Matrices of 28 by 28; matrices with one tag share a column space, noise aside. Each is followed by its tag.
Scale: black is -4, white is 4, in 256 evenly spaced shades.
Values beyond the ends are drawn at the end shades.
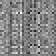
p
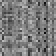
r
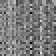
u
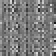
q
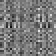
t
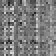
u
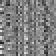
u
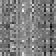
q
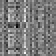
t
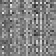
p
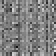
q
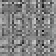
p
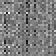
p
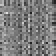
u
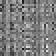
q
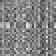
t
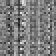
u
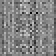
p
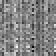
q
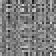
q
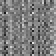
u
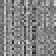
u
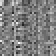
u
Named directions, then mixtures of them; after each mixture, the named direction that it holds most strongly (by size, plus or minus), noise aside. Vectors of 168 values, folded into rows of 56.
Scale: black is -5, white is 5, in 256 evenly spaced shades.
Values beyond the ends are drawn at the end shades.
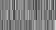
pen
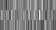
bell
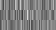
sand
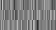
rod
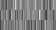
bell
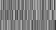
pen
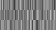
rod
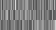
pen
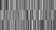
bell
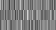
sand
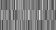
bell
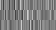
sand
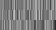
pen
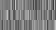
pen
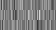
rod
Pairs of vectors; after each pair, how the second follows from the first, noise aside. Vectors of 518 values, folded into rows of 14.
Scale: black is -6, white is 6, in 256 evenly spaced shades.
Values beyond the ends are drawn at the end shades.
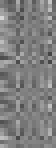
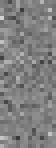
partly zeroed.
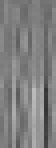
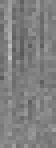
reversed, negated, shrunk.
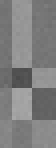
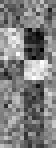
reversed, negated, scaled up.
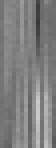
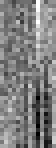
negated, scaled up.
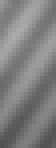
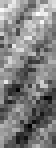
reversed, negated, scaled up.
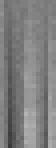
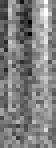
reversed, negated, scaled up.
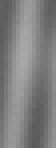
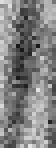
negated, scaled up.
